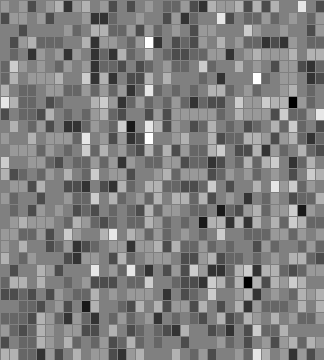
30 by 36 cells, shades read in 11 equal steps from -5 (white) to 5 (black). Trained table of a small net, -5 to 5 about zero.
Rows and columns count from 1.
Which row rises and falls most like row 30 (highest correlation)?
9
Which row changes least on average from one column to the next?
3
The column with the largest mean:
22
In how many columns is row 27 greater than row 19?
18
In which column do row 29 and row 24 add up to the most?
28
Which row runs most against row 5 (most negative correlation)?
17
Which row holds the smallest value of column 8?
20
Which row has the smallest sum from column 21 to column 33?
10
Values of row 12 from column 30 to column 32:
-1 2 -1
